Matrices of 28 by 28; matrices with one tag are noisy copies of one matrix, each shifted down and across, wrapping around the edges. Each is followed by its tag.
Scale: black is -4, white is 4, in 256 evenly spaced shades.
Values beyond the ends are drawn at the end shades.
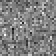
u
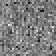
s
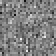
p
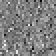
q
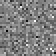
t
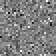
t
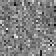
u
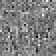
p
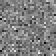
t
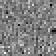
s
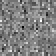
p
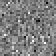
s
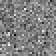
t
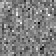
s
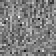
s
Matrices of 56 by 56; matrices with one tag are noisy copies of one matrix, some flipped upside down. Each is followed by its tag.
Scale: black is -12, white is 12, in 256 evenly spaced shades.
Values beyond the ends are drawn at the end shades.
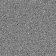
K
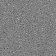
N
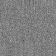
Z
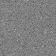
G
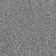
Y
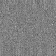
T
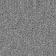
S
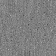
Z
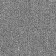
Y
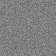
K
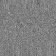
T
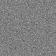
K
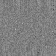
T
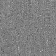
Y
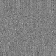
T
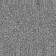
T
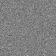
G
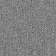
S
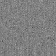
S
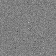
K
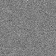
G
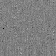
S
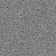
N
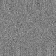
T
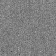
Y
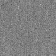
Y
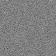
N
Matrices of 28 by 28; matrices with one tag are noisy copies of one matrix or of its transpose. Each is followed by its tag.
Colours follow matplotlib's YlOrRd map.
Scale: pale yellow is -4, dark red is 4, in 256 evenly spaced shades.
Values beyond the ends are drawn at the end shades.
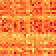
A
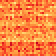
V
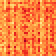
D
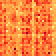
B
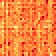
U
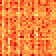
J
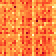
B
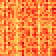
U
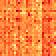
V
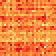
V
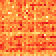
B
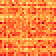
U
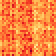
A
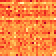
J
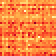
U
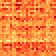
V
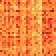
V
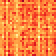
U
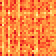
J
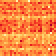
A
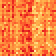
A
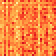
U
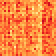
V
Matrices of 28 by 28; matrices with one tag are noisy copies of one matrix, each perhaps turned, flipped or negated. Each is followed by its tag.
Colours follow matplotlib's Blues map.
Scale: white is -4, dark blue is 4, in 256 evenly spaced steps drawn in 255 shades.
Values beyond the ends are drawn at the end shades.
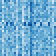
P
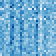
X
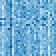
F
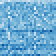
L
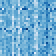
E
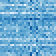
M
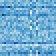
F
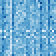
F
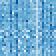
M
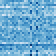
F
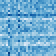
X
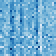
X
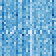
P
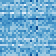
M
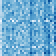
L
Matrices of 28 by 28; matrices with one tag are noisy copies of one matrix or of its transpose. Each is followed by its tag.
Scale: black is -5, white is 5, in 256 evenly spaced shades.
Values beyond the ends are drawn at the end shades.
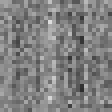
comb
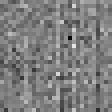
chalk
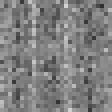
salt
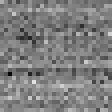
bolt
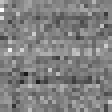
comb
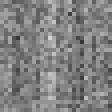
comb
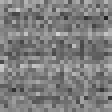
salt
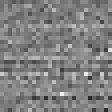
chalk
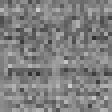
bolt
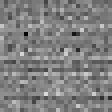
chalk
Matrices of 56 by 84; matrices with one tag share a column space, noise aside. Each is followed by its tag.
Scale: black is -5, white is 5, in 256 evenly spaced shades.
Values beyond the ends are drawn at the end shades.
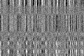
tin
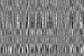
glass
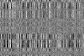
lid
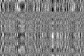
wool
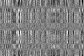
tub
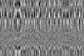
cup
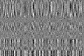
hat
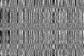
tub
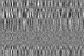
cup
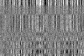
tin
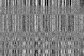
tin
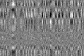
cup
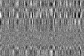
cup
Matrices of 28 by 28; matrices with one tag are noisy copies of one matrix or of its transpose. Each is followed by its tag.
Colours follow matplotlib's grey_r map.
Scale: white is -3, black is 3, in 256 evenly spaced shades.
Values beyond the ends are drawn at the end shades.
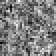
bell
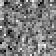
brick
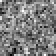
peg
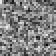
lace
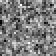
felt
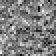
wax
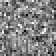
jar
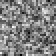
wax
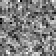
felt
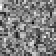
jar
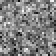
peg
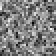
jar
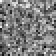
lace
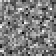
jar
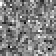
brick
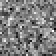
jar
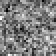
bell
